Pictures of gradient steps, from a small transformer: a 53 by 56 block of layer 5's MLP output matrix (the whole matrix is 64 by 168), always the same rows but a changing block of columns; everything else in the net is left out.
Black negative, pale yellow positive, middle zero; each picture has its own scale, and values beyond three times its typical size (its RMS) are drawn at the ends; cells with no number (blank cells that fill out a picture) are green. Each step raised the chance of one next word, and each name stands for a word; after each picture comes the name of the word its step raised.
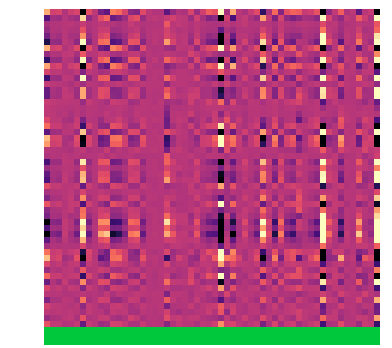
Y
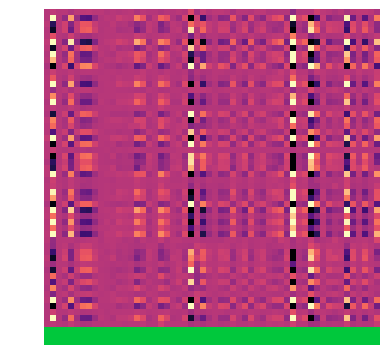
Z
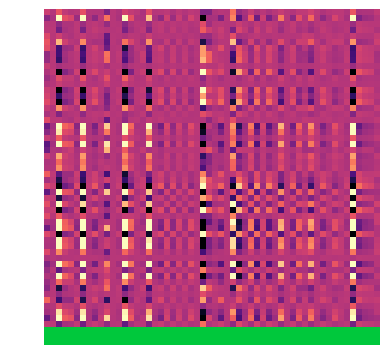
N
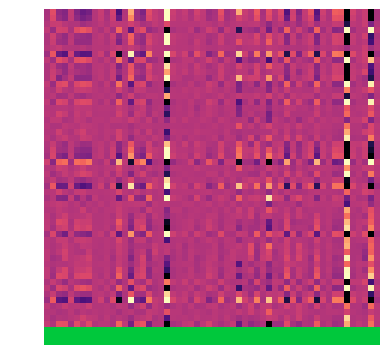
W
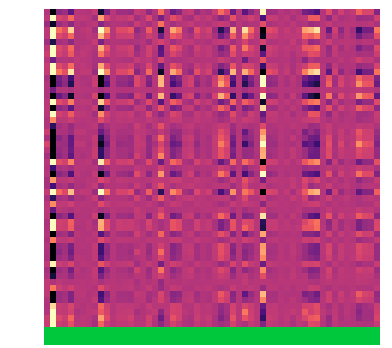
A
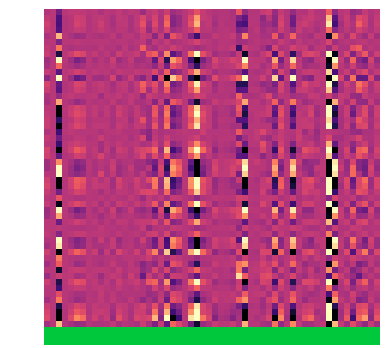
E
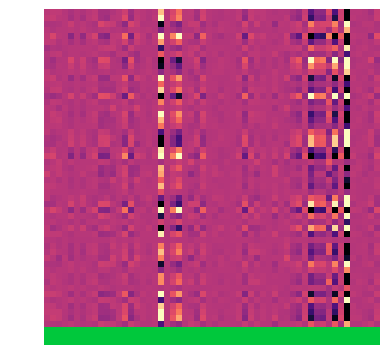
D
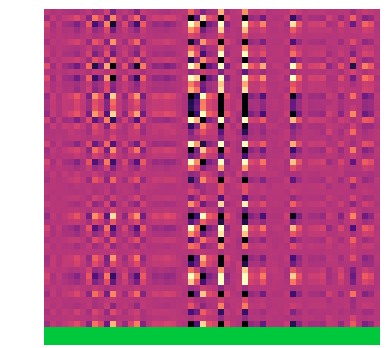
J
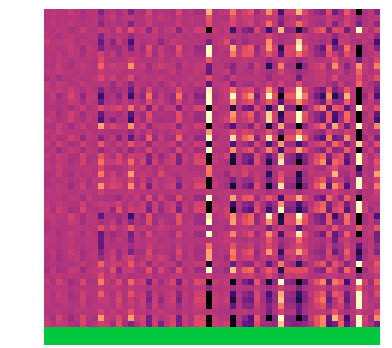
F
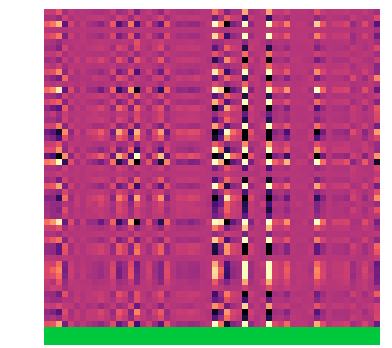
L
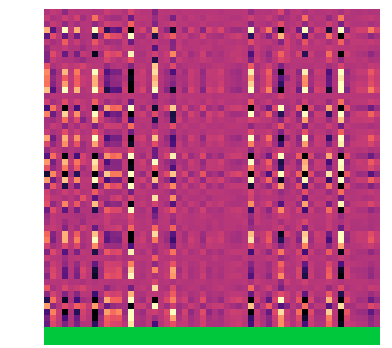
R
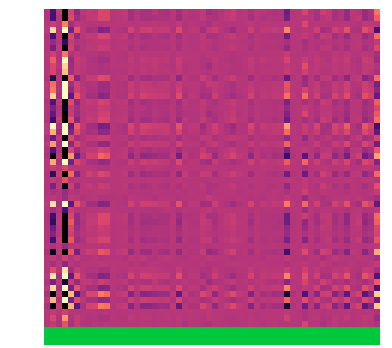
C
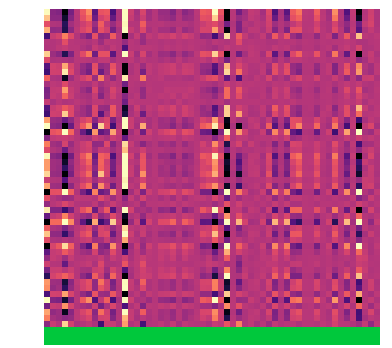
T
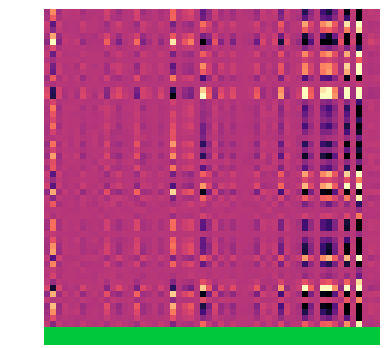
N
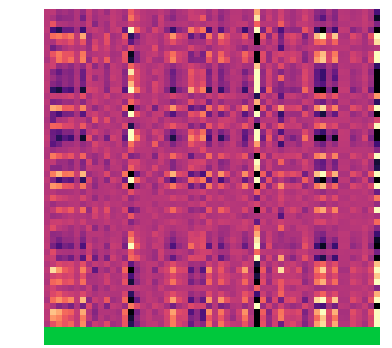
R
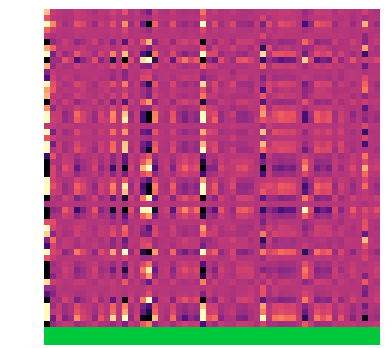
E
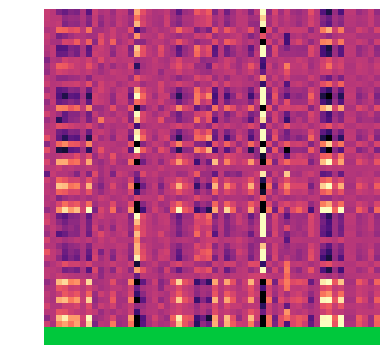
F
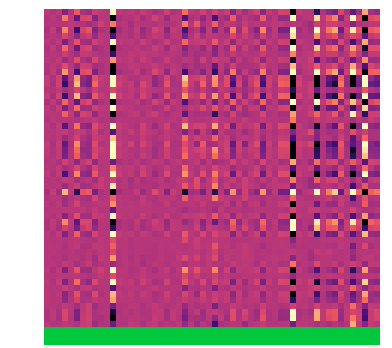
A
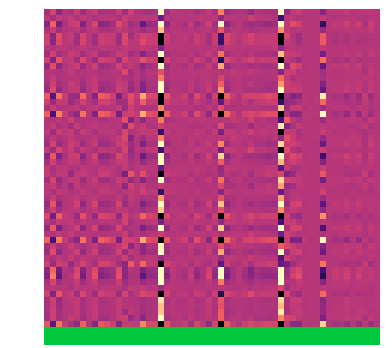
J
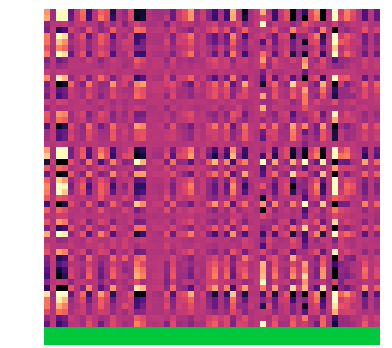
W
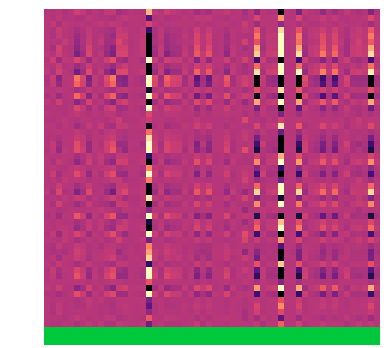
A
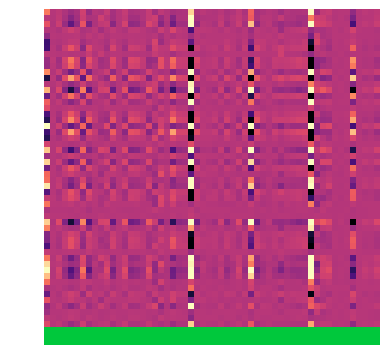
L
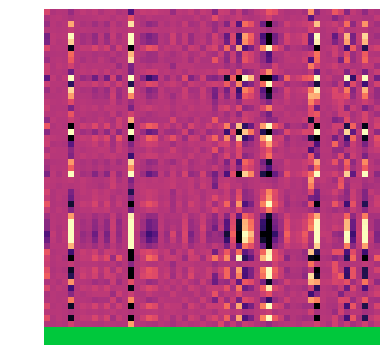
Y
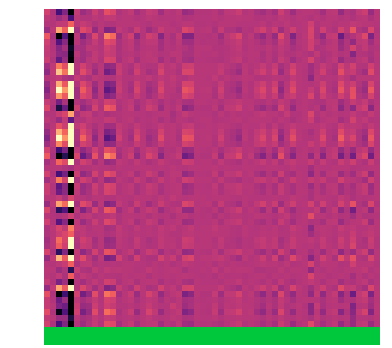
R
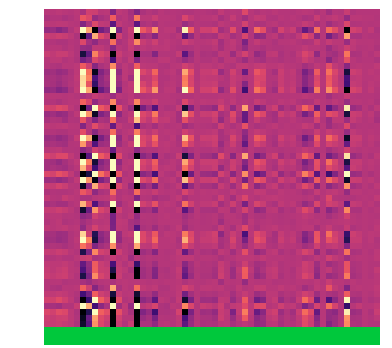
R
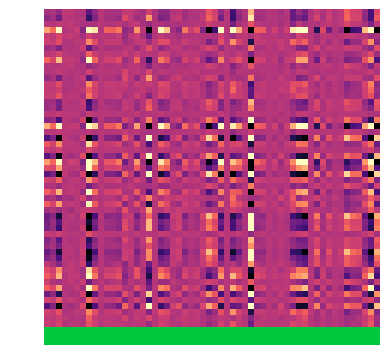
C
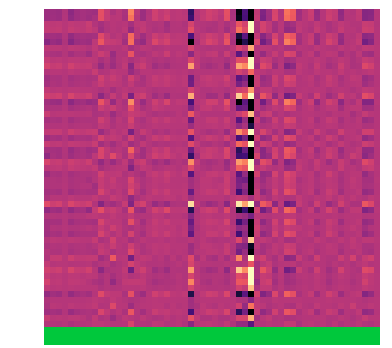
Z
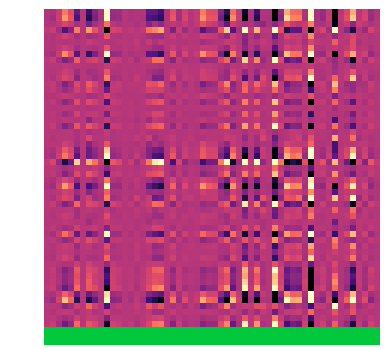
W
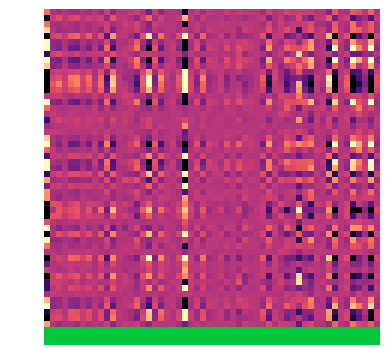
D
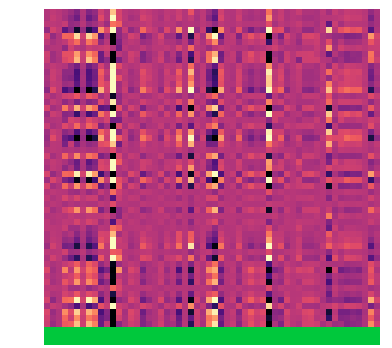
R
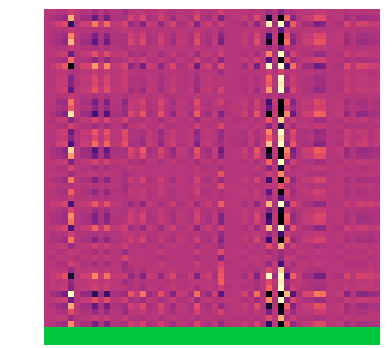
J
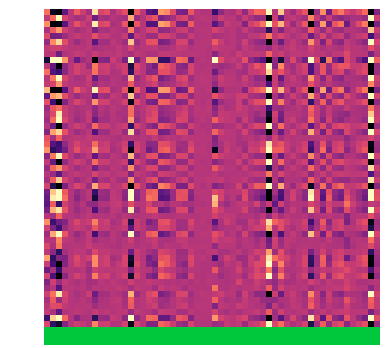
L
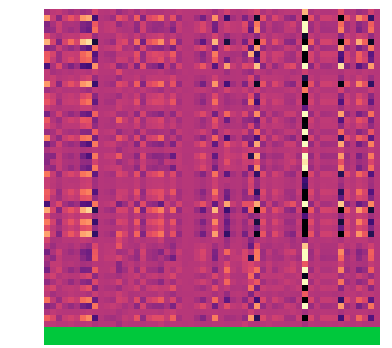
Z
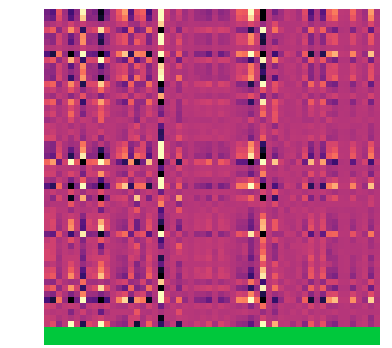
W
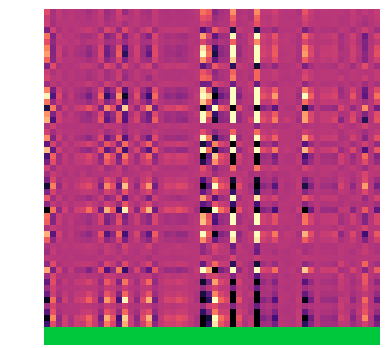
F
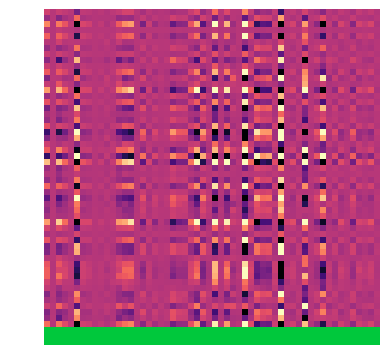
L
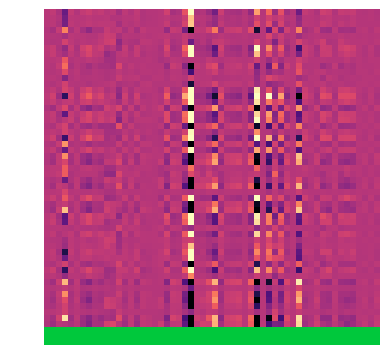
F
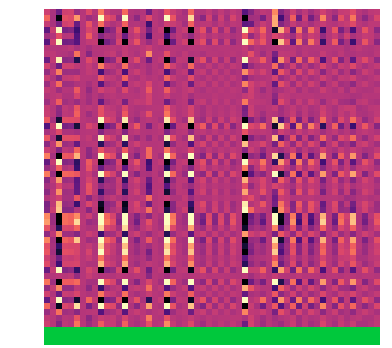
C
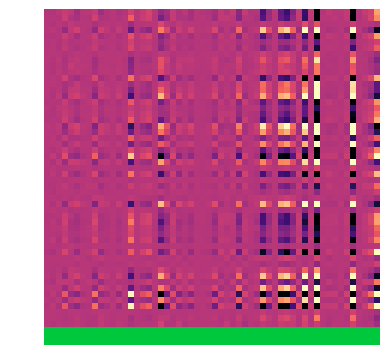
C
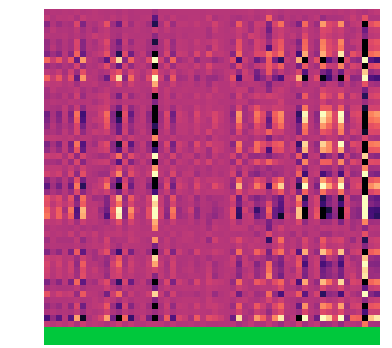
E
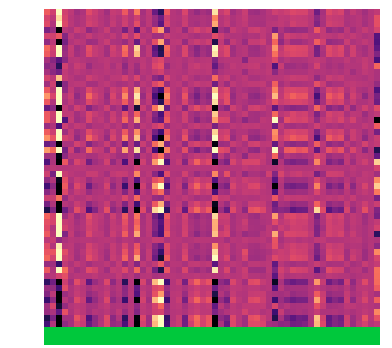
F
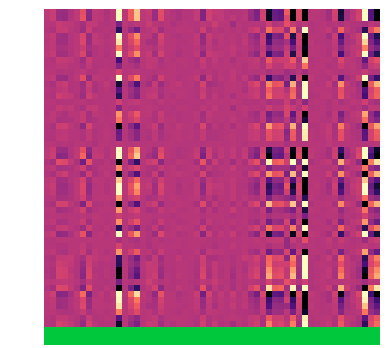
W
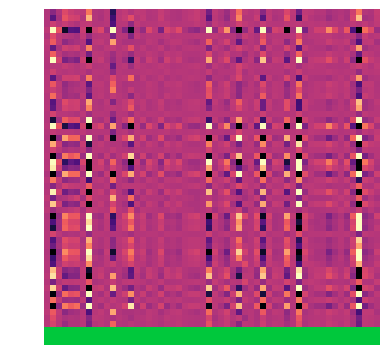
C
